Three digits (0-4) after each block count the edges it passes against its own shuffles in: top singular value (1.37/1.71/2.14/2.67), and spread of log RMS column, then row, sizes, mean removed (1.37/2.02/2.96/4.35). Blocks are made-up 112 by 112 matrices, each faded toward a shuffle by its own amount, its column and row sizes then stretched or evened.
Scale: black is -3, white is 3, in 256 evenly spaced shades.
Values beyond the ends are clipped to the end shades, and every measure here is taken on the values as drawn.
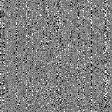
3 3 0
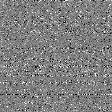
1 1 3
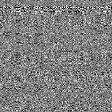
3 1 3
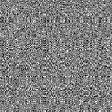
4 1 2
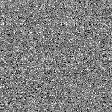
2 0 1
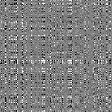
4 4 3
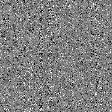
1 2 0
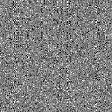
3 2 0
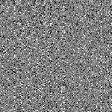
3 2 0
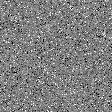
0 0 0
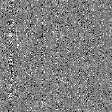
2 3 0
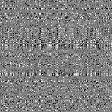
4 1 3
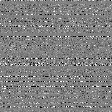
2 0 4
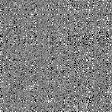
2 3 2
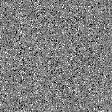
1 2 0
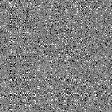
3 2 2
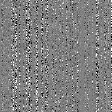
1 4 0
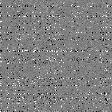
2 2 3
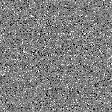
2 0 1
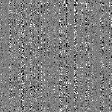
2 4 2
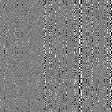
4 4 0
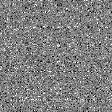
2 1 2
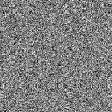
3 1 0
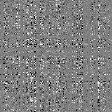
1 4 3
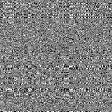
4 0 3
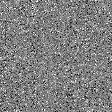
0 1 0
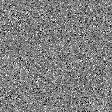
1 0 1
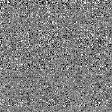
0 2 3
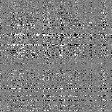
1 3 4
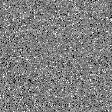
0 1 1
